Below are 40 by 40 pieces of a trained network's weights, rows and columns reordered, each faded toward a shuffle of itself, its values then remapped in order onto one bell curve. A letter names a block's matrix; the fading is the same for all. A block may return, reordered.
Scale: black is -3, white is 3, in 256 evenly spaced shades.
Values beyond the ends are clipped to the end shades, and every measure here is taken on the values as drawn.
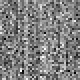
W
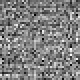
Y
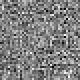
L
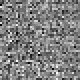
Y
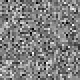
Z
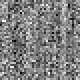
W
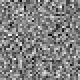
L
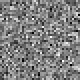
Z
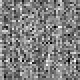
W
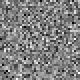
Z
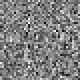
L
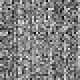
W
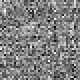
Y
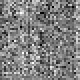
W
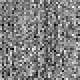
W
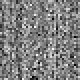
W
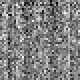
W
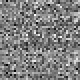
Y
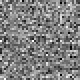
Y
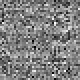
Y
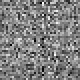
Y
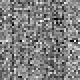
W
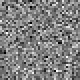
L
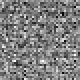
Y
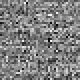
Y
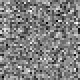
Z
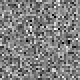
Z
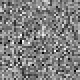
L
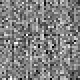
W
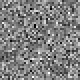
Z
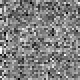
Y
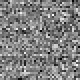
Y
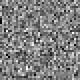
L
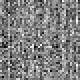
W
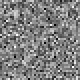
Z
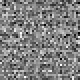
Y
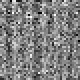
W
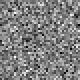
Z
